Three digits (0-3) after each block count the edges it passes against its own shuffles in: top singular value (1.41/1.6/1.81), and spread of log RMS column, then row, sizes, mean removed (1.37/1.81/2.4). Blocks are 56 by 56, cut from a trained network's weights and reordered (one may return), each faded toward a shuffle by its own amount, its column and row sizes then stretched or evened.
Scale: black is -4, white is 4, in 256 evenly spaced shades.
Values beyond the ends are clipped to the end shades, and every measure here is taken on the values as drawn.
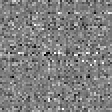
1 1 3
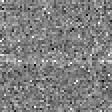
0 0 0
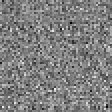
1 0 1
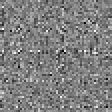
2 2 2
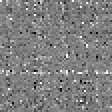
0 2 2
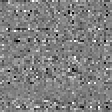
0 2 3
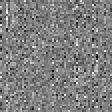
1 3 0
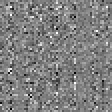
1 3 1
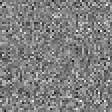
2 1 2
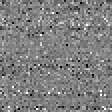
0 0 2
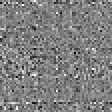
2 2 3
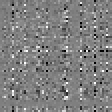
2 3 3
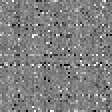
1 1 2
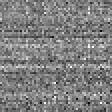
3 0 2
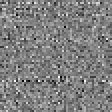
2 1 3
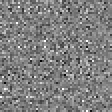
0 1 2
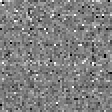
0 0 2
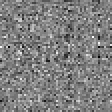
1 2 2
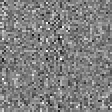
1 2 1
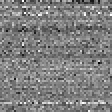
3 0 3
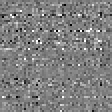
1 1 3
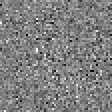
0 2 1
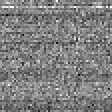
3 0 1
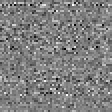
0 0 3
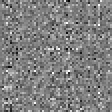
1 3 2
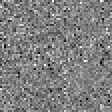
0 2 1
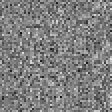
2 2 0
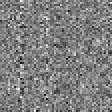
2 2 0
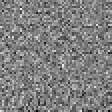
2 2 1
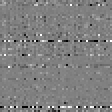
3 0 3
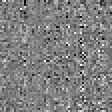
1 3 2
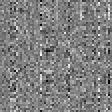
3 3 0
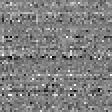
2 0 3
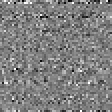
1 0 3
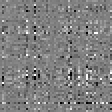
3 3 3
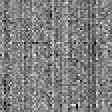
3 2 1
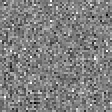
0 1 0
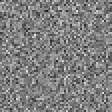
2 0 0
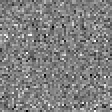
0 1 2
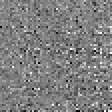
0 2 3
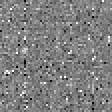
0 1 0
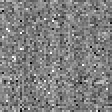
0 0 0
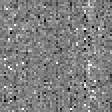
0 2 0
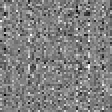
3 3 1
